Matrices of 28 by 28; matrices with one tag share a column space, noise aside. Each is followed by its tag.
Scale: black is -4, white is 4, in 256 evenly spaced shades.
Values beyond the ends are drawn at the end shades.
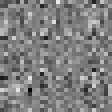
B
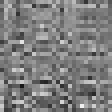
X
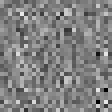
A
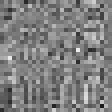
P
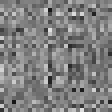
A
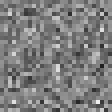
A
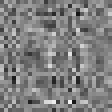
A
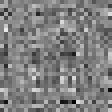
A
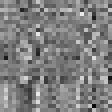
P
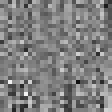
X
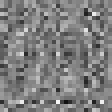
A
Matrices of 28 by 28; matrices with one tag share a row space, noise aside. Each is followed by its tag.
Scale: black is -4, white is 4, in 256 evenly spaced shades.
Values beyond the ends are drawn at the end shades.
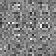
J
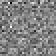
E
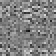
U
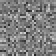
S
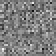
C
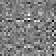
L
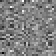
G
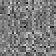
S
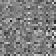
L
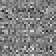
C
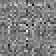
S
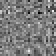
L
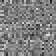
C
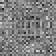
C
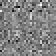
J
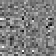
G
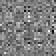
L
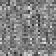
U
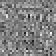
C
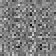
J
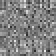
S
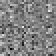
G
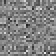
S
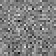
J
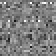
U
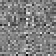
S
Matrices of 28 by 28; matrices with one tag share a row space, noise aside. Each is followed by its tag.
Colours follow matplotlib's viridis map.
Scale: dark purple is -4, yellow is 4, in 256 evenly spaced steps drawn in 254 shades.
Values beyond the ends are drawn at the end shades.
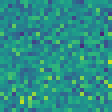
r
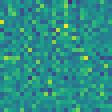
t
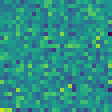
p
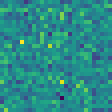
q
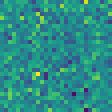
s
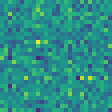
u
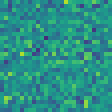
s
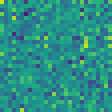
r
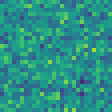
q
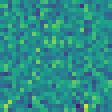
s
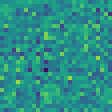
p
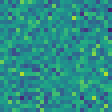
r
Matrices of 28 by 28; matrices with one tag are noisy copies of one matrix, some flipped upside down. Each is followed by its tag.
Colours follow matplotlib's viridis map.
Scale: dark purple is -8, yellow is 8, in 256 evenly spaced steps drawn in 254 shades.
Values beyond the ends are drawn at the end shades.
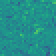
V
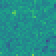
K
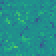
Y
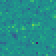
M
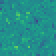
Y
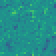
K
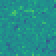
K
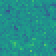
K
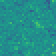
V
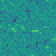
M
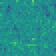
K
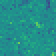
V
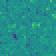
M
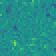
K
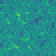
Y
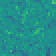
V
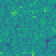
K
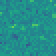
M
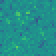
Y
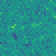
M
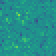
Y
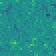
K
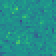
Y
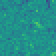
V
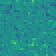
K
